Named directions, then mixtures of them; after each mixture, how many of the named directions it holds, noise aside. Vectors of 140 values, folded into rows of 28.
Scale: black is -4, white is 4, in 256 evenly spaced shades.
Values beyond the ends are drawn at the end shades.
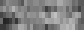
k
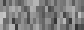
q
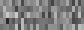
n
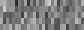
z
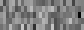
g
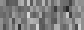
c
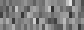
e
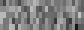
one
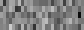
one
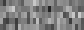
three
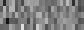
four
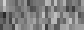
three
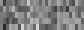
four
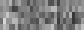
four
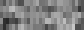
two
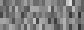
two
